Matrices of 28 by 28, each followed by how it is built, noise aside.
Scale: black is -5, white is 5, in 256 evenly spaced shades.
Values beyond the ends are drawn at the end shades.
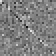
diagonal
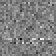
uneven rows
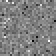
sparse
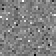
sparse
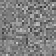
low rank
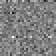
uneven rows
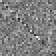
diagonal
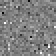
sparse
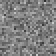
noise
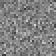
noise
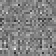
low rank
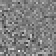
lower triangular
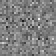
low rank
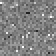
sparse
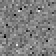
sparse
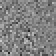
lower triangular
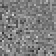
lower triangular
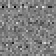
uneven rows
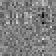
low rank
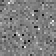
sparse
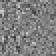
low rank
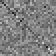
diagonal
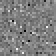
sparse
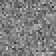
noise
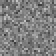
noise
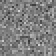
noise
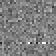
uneven rows
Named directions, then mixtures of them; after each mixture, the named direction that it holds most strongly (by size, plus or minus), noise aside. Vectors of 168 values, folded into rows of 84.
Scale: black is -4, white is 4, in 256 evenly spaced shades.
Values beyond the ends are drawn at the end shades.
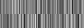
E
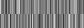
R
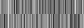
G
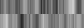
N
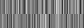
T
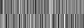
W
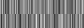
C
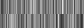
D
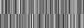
R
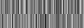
T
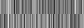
G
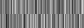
E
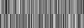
R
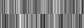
C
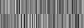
E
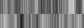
N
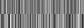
R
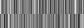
G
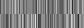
E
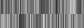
N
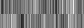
D
